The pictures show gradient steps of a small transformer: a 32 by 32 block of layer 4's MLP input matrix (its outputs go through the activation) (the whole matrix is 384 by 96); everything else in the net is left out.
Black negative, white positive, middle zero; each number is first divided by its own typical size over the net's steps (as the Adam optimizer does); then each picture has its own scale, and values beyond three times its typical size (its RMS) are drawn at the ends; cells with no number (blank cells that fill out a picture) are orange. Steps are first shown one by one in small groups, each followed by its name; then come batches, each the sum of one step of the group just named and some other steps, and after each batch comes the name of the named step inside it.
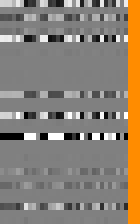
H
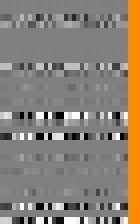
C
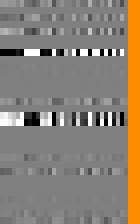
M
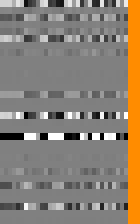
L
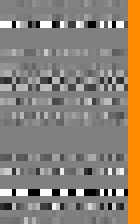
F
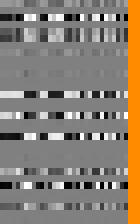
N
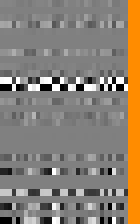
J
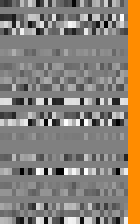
J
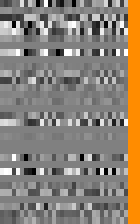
F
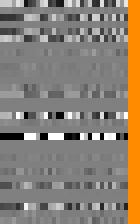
L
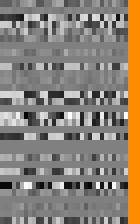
N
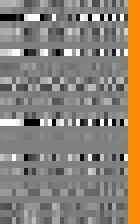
J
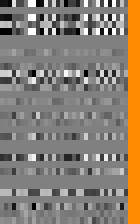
F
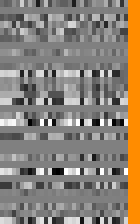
N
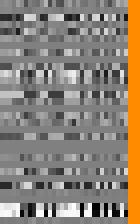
N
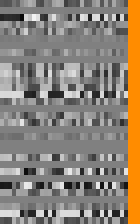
N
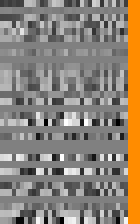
C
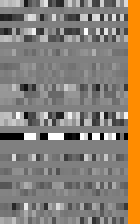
L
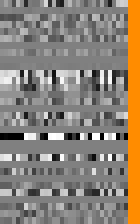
L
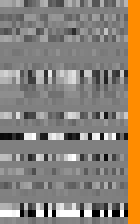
L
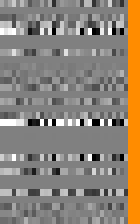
F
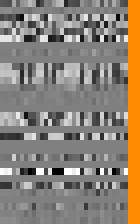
H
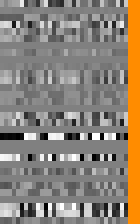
L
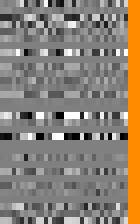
C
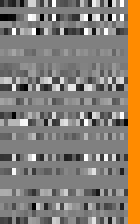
J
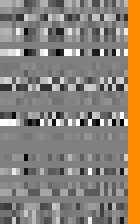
J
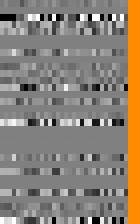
F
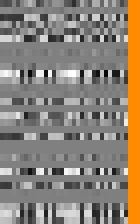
H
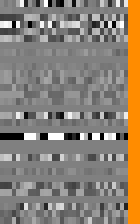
L
